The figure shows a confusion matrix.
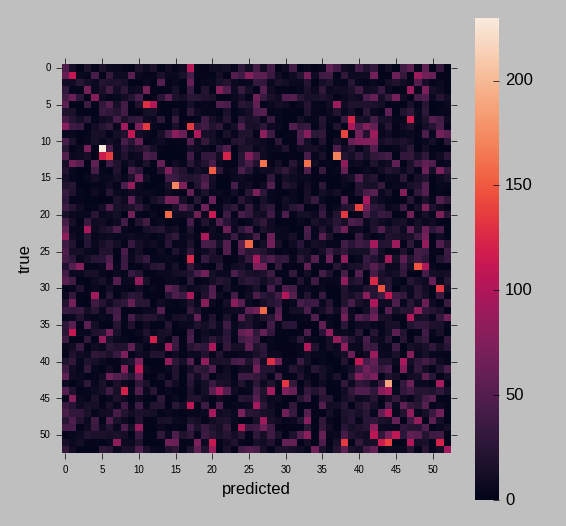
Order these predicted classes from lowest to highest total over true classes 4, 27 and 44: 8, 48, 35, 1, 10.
35, 10, 1, 8, 48
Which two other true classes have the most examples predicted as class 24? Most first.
49, 47
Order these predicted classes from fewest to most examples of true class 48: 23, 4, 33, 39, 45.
23, 39, 4, 45, 33
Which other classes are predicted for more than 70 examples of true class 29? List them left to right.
10, 38, 42
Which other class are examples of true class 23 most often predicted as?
19
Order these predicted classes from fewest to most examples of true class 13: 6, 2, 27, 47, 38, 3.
3, 47, 6, 2, 38, 27
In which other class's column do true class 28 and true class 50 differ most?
45
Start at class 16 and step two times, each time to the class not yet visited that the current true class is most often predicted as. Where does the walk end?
10
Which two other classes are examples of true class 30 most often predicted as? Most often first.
43, 51
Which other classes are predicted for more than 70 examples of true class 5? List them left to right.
11, 12, 37
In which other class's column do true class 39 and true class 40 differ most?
28
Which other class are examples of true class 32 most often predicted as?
42
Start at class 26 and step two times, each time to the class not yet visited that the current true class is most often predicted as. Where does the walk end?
46
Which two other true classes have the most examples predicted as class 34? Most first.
52, 26
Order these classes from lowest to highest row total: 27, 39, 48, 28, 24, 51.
39, 28, 48, 27, 24, 51
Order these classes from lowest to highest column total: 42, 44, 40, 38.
40, 44, 38, 42
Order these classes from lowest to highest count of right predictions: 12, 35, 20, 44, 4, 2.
2, 12, 35, 4, 44, 20
